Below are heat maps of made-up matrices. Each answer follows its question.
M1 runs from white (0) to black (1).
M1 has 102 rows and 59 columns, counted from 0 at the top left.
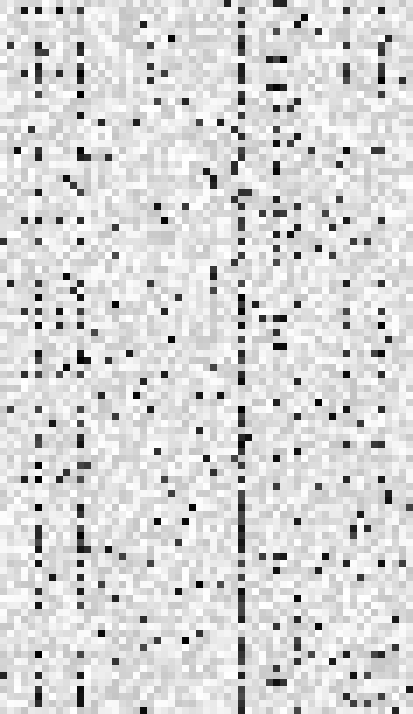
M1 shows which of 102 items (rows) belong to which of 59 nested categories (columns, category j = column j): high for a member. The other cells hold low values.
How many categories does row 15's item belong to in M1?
2
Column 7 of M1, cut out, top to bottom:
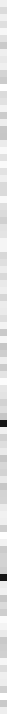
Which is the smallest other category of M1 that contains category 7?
51
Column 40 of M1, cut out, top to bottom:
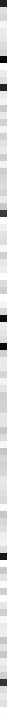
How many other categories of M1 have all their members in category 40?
5
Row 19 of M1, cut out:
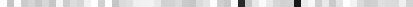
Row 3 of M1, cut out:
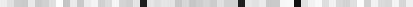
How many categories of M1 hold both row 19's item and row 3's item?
2
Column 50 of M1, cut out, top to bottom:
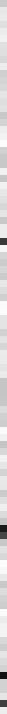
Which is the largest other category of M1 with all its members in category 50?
52
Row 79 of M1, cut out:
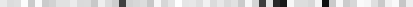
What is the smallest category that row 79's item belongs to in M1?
17
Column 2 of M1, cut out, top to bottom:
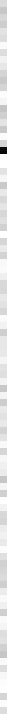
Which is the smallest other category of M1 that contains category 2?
44
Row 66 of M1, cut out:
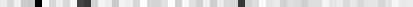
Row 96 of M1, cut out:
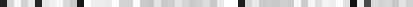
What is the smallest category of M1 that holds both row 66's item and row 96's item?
5
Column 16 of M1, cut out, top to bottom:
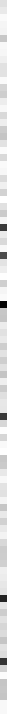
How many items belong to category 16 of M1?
6
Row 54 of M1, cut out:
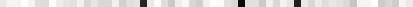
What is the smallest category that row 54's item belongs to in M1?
20
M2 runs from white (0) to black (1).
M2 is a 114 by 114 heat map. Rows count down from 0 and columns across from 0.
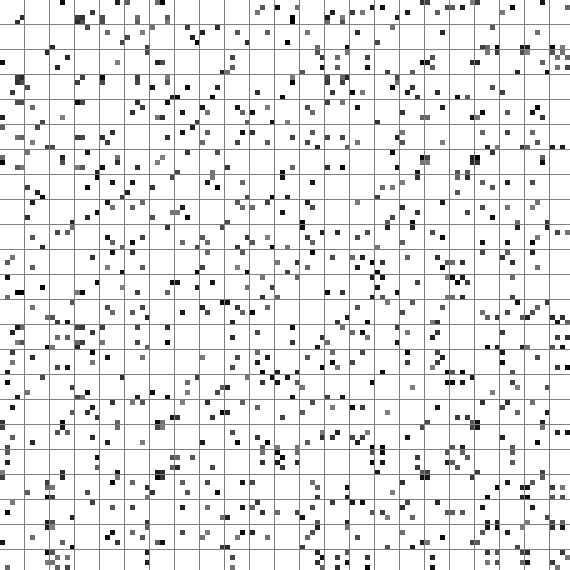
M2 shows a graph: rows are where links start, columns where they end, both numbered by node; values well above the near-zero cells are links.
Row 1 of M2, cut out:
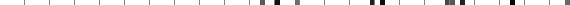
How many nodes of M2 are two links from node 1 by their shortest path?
9
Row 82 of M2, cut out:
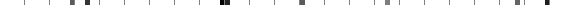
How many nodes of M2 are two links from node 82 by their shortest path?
7
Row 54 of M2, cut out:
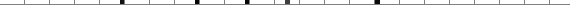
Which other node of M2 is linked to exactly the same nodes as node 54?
node 8
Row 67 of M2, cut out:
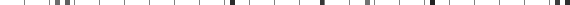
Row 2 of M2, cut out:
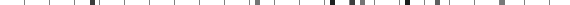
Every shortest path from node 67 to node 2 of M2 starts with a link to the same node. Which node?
node 64
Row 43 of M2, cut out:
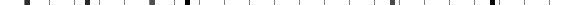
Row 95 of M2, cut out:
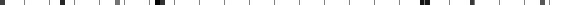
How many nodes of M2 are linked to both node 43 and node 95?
0
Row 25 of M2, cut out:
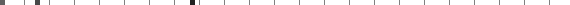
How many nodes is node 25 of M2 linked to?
3
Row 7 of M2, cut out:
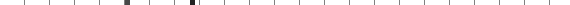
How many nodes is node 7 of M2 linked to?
2
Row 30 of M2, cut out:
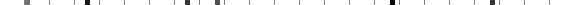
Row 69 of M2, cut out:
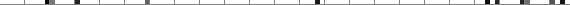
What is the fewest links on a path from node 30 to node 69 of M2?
6
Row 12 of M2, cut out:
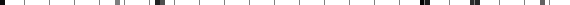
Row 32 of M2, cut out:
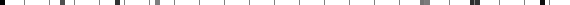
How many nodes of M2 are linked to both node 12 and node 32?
8
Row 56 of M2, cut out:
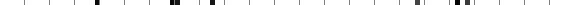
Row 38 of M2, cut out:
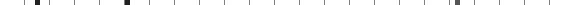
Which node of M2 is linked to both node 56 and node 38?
node 91
